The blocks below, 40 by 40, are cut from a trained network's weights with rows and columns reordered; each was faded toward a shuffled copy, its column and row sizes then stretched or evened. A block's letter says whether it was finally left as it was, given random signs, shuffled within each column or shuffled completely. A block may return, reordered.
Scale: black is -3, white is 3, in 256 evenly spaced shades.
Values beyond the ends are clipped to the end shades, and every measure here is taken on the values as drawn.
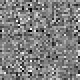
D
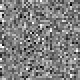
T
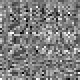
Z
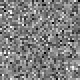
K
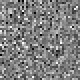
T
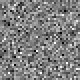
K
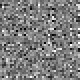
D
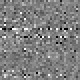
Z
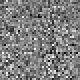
D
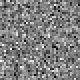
K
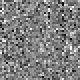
T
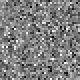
K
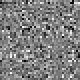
Z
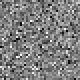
K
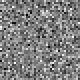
K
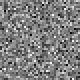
K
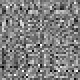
Z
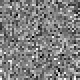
T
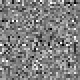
D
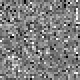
T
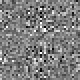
D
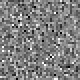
K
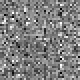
T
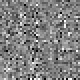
D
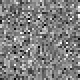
T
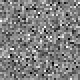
K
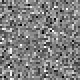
T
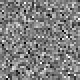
K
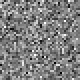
K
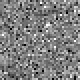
K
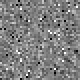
T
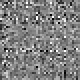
D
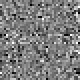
D
